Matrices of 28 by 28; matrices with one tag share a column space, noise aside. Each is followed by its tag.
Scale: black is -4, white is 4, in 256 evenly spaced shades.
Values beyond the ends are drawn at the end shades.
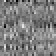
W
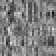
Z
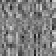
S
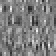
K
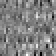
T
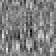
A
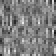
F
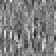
A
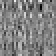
S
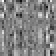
S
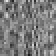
S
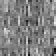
F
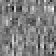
K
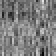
Z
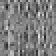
S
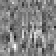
A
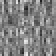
F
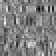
K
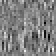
A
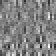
T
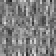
F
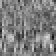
A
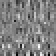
T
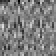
W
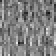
Z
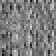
S
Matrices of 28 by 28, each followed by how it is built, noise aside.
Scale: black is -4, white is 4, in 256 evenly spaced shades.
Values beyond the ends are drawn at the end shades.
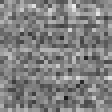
blocks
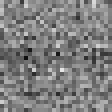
blocks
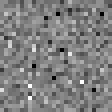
sparse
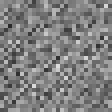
Hankel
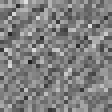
Hankel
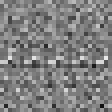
repeating columns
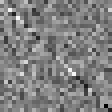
diagonal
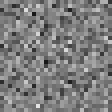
repeating rows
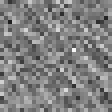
Toeplitz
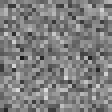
repeating columns
